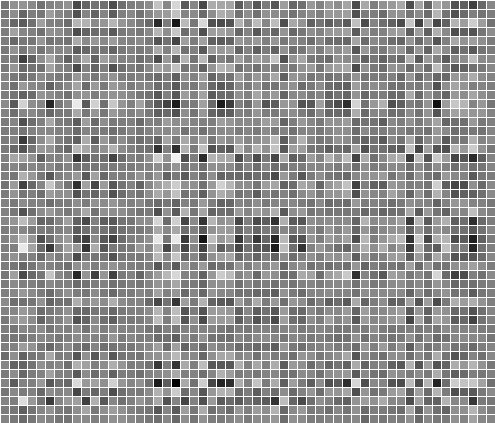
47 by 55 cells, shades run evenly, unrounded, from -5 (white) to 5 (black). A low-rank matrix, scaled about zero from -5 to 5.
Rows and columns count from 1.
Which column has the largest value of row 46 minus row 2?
20
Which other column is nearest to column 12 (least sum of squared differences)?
30
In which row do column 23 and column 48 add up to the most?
27
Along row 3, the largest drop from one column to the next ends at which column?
21
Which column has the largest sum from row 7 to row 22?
3
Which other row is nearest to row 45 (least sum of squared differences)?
28
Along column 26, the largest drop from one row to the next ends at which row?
44
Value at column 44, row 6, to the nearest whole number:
-1
